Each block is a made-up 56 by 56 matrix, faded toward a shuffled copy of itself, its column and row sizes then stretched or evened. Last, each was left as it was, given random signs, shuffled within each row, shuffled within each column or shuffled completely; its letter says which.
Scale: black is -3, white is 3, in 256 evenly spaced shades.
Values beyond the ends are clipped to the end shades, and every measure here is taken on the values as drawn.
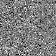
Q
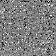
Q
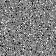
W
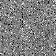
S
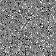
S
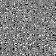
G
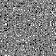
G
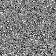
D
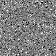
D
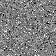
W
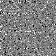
Q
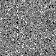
S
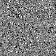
Q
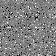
D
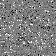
D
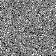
S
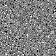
S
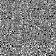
G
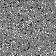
W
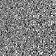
G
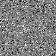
Q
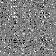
G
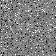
S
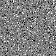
S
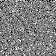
D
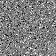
W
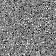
W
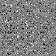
G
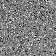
W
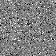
D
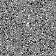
S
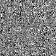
Q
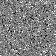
W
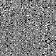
G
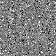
S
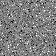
W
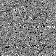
D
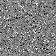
D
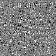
G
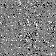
Q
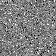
W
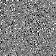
Q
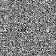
G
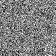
W
